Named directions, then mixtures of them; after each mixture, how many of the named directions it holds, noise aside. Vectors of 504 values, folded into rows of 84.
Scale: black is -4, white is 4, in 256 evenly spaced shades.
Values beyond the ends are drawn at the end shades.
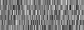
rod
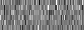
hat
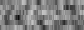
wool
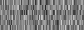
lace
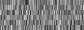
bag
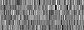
two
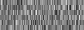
one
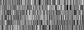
four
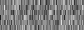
two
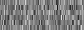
four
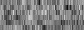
three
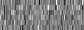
one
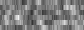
one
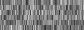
three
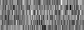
two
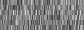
one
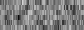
two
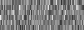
four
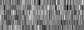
three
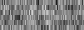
three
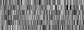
four
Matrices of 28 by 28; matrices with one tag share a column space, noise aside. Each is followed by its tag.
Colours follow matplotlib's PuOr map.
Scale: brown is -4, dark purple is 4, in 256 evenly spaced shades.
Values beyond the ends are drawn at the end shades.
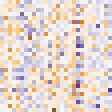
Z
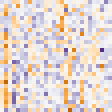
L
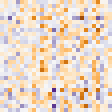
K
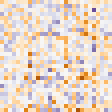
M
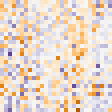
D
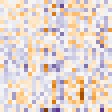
L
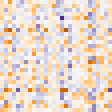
K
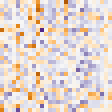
K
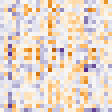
L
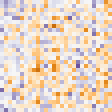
K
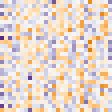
M
